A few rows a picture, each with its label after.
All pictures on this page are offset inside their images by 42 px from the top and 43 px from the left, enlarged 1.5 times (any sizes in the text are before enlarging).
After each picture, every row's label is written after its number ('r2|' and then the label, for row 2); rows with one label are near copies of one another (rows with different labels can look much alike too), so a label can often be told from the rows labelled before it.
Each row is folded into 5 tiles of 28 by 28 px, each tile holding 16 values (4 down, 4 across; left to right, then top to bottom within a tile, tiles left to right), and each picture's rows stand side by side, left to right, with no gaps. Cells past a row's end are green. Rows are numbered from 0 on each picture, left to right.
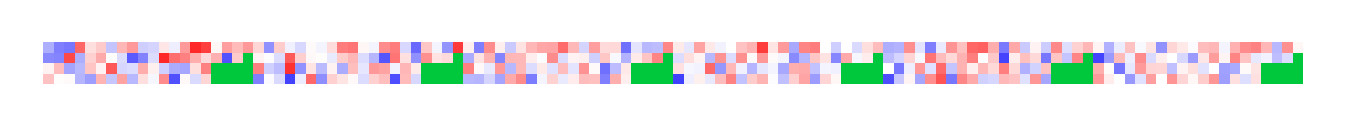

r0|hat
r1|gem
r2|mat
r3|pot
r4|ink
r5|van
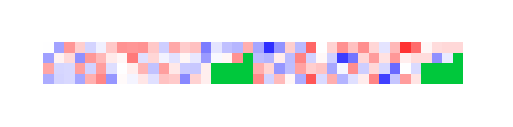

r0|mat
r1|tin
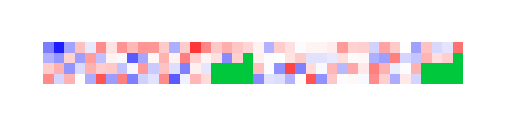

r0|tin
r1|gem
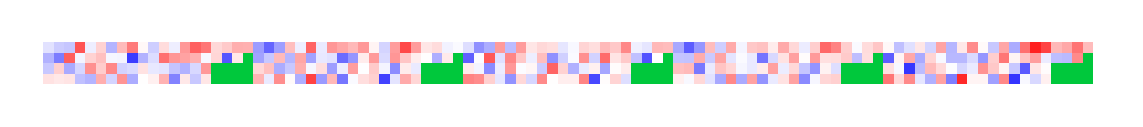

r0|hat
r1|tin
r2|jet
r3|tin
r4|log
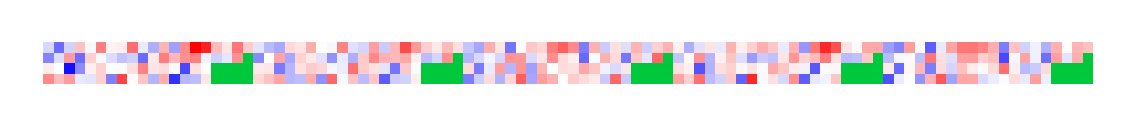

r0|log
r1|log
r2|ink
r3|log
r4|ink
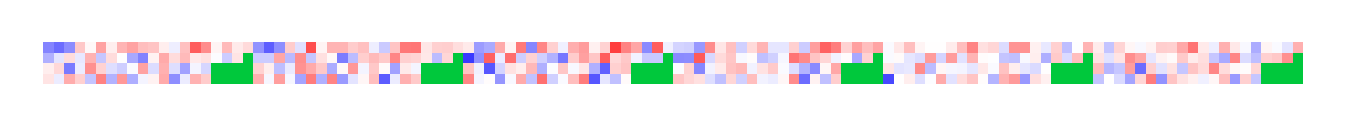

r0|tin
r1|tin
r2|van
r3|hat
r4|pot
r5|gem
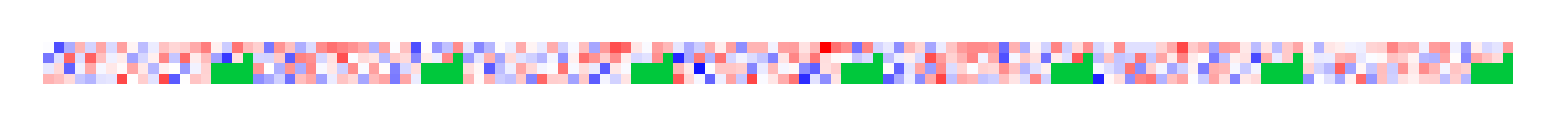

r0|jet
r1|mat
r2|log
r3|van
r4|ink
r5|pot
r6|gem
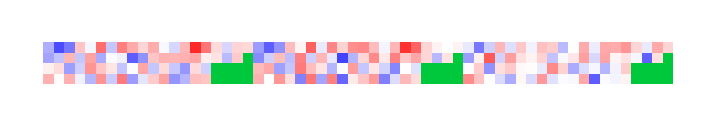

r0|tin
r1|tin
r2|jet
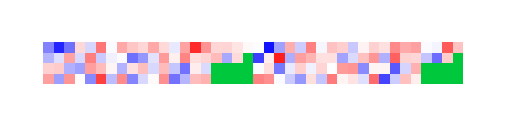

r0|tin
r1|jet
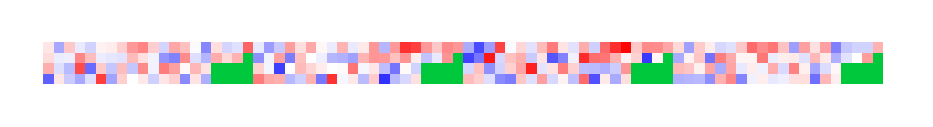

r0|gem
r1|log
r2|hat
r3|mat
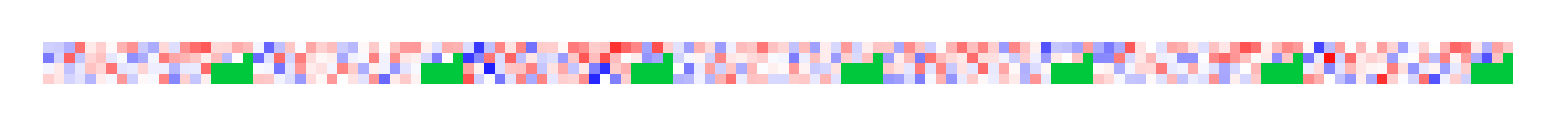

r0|hat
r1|jet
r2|van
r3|ink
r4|mat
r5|hat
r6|jet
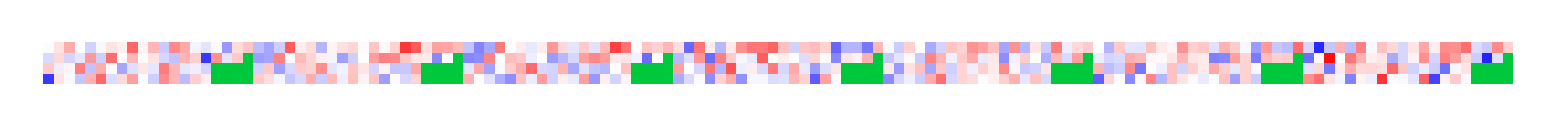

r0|pot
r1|hat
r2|hat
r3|mat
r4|ink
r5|gem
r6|jet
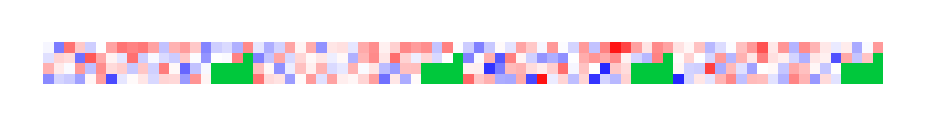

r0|mat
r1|van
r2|log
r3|pot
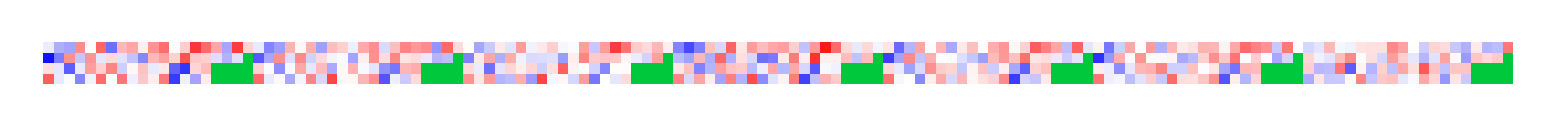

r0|van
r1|van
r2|log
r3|tin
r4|van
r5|van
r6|gem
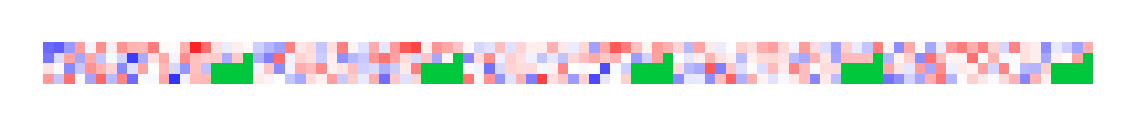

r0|tin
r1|hat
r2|log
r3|gem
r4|mat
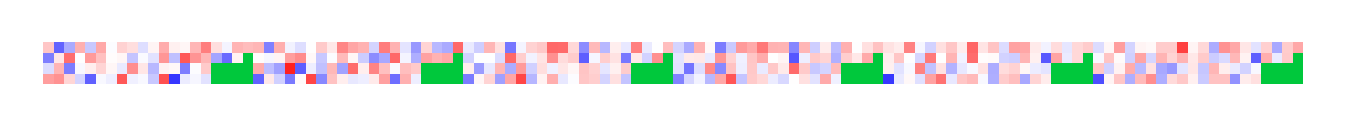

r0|jet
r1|gem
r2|ink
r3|ink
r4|pot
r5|pot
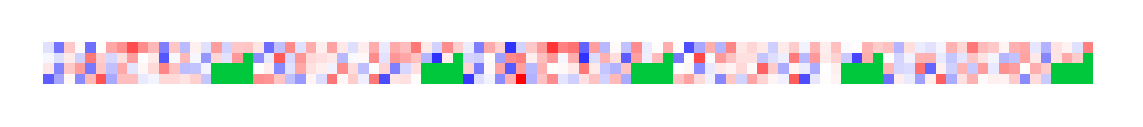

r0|ink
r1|jet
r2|ink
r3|jet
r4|gem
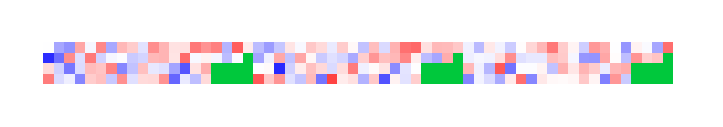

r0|van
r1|log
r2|gem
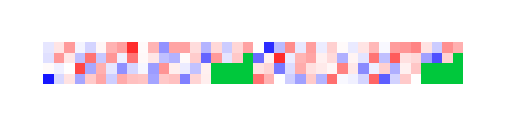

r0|pot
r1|jet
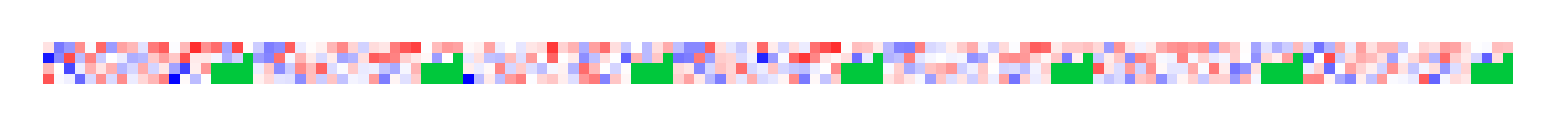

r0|van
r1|hat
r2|pot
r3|hat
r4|hat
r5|mat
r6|jet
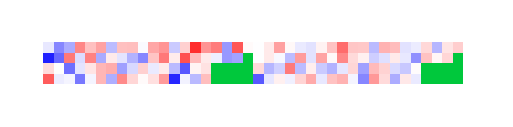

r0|van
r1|pot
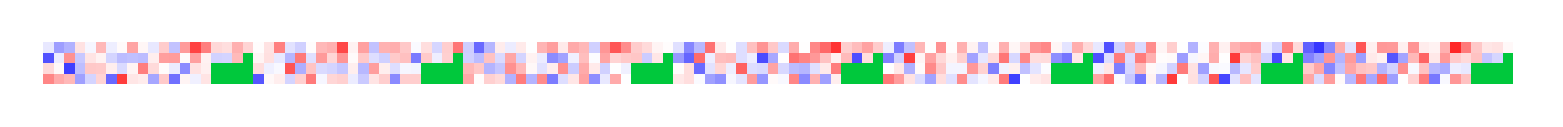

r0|log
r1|pot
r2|tin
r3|hat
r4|jet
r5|jet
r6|tin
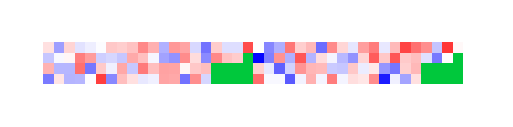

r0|gem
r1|van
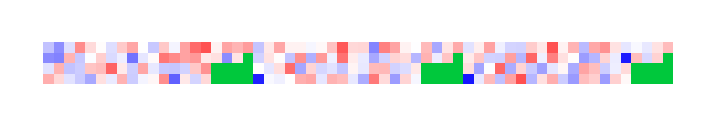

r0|hat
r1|pot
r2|pot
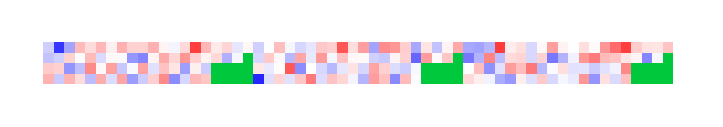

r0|tin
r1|pot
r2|hat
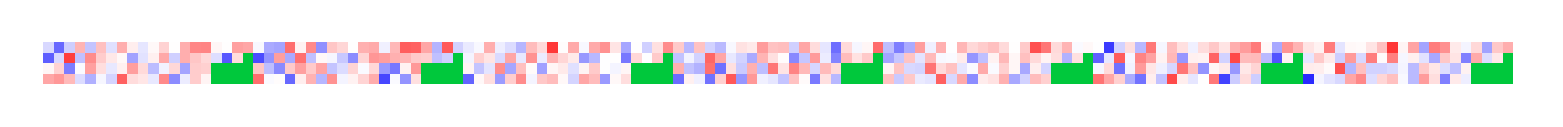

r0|jet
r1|van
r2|pot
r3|gem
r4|tin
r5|jet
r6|pot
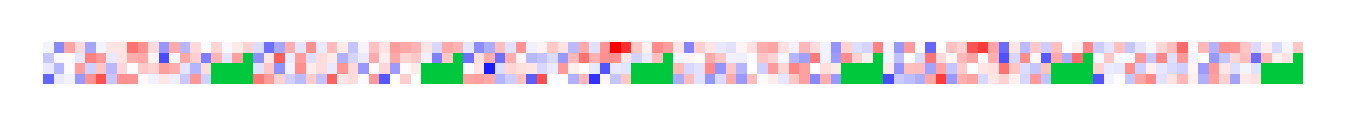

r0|ink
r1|jet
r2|log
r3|gem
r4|ink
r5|pot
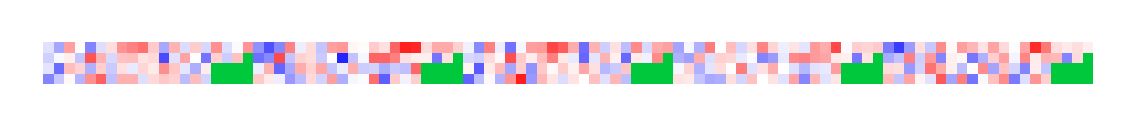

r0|ink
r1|hat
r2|ink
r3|hat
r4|tin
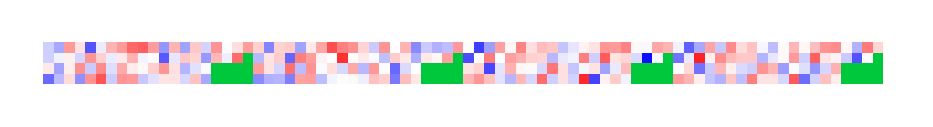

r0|ink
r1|mat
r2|jet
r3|jet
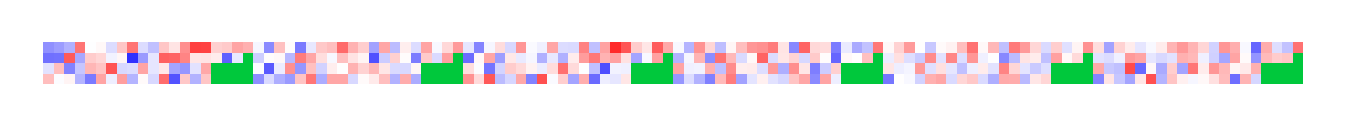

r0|hat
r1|ink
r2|log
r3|mat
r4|pot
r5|gem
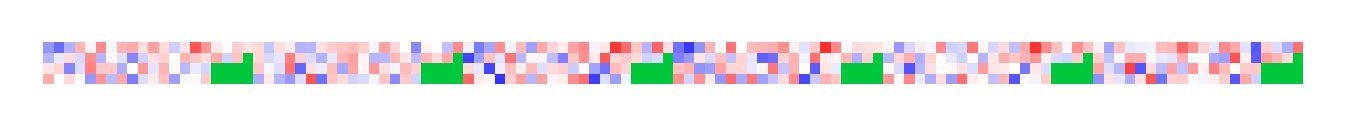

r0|tin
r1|gem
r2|van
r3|tin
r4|log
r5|gem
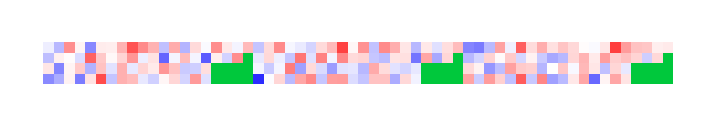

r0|ink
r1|pot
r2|tin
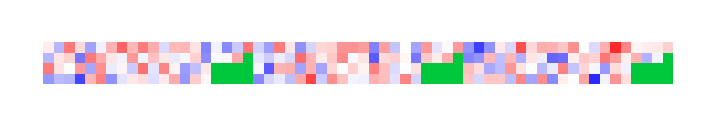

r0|mat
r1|ink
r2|tin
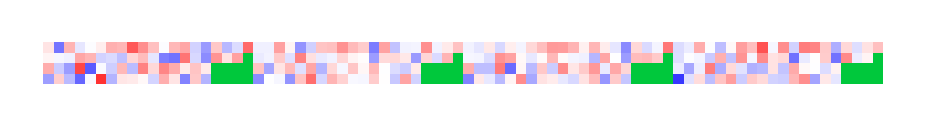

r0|gem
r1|ink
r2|gem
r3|pot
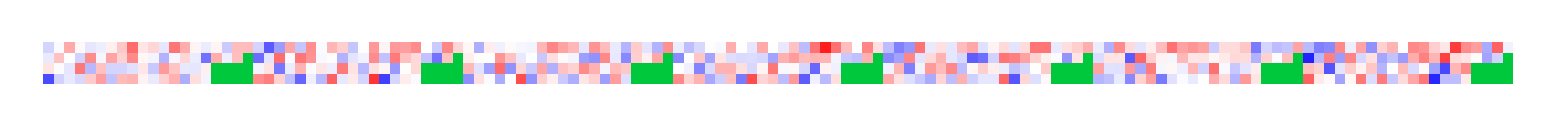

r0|pot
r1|jet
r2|gem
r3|log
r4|hat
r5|mat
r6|van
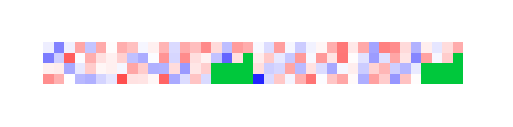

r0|jet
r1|pot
